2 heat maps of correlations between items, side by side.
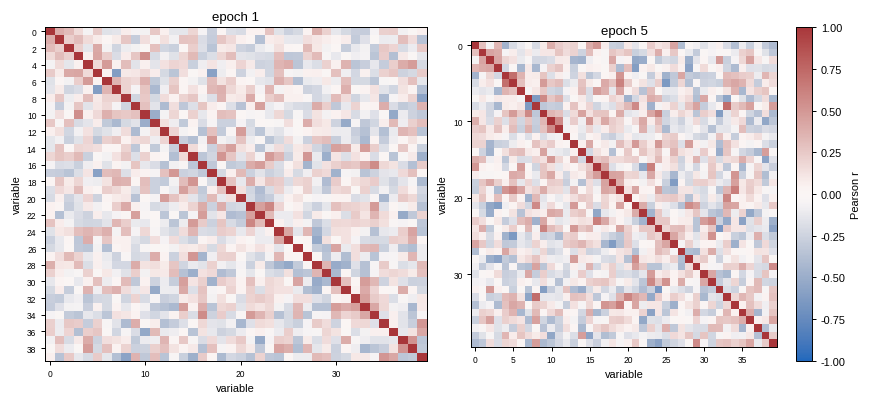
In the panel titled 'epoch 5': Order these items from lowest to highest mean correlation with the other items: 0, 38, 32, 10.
32, 38, 0, 10
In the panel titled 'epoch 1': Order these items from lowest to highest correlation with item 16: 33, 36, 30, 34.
36, 30, 33, 34
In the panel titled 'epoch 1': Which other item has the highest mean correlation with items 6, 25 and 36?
4
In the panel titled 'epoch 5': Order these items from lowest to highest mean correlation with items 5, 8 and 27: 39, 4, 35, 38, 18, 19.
18, 38, 39, 35, 19, 4
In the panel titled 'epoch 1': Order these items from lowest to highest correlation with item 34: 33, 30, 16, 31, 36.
36, 31, 30, 33, 16
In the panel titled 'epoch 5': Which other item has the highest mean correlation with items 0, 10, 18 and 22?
11
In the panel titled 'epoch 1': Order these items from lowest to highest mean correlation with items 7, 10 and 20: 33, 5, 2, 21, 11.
11, 5, 2, 33, 21
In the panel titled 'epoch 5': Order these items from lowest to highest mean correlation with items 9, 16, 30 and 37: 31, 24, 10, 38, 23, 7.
38, 10, 24, 7, 31, 23
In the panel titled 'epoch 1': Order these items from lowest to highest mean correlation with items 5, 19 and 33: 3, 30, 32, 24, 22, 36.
22, 36, 32, 24, 3, 30
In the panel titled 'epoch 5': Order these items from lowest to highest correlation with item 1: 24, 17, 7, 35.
17, 7, 35, 24
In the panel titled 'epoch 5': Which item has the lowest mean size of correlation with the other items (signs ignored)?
12
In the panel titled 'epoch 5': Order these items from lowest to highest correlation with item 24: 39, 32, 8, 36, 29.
32, 39, 29, 36, 8
